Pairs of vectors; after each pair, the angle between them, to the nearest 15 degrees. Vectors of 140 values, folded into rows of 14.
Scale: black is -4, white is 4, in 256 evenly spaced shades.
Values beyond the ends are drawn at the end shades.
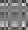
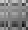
150 degrees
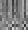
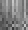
150 degrees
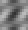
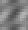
15 degrees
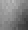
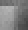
45 degrees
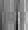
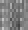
90 degrees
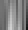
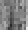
150 degrees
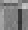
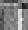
165 degrees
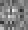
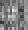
30 degrees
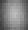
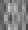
60 degrees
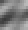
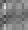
45 degrees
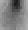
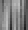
120 degrees
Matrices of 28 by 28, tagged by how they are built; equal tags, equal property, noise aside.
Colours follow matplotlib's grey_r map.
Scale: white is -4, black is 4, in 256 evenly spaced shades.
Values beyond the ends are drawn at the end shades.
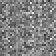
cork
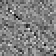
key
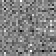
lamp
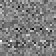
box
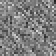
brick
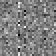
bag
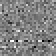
box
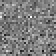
box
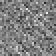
brick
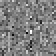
bag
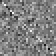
key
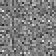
cork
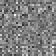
lamp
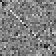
key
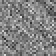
brick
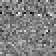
box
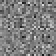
lamp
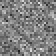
brick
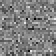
box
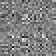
lamp
